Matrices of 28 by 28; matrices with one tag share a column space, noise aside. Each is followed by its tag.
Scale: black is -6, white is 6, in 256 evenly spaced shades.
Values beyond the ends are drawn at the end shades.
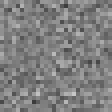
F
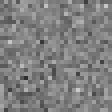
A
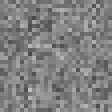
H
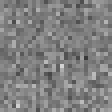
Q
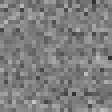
F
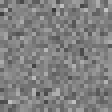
F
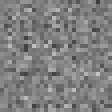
H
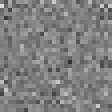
F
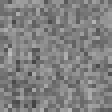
Q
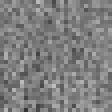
Q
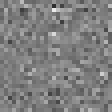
F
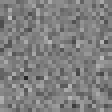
H
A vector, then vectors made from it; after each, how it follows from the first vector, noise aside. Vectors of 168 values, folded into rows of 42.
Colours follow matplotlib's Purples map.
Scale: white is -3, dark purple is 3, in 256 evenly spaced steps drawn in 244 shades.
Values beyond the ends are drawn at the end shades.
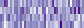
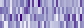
wrapped around, negated.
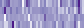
reversed, negated, partly zeroed.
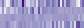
reversed, partly zeroed.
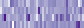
reversed, partly zeroed.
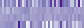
wrapped around, negated, partly zeroed.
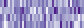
copied.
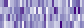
copied.
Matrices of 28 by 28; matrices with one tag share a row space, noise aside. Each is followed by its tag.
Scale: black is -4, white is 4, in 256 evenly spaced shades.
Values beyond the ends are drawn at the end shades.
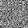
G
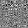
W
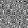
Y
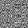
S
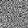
G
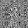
W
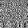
Y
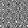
Y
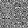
S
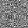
W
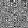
W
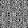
Y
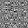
W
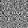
Y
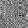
G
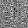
W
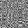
G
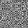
S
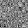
G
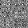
S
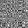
G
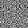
Y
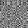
Y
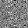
W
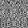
Y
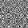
Y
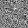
W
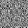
S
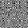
Y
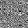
G
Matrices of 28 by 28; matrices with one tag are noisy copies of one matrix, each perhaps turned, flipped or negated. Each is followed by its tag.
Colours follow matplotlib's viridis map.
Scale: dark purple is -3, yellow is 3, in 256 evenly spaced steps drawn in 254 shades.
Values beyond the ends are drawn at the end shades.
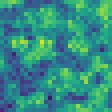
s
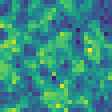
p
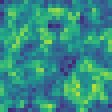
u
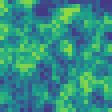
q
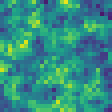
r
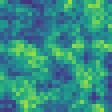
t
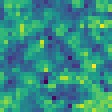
p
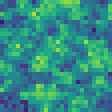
p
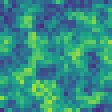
r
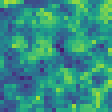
s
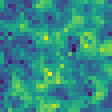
r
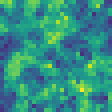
q
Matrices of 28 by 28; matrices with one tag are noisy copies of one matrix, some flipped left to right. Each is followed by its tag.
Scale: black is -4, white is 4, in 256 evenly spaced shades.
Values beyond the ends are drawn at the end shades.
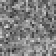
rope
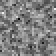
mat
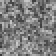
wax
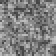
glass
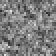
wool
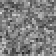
mat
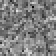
rope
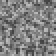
mat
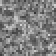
wool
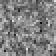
glass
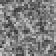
glass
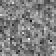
mat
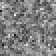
wax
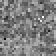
rope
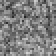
rope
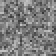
wax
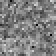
rope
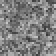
glass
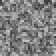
mat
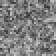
rope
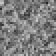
wool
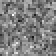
wax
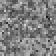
rope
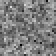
wax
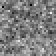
rope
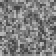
mat
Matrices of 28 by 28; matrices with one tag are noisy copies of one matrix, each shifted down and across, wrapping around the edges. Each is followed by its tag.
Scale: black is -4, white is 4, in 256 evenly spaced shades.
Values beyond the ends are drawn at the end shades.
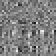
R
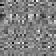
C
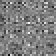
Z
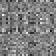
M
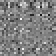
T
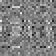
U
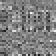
M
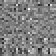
T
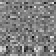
T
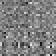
T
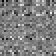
M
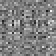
T
